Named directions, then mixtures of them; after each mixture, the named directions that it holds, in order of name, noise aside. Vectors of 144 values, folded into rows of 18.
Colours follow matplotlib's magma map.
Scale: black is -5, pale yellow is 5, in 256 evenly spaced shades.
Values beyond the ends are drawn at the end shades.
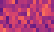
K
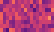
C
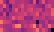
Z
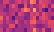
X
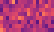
C, K, Z.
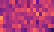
K, X, Z.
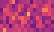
K, X.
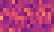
C, K.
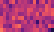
K, Z.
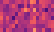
X.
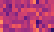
X, Z.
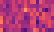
C, X, Z.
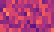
C, K, Z.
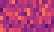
C, K.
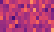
X, Z.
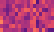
X, Z.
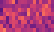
K.
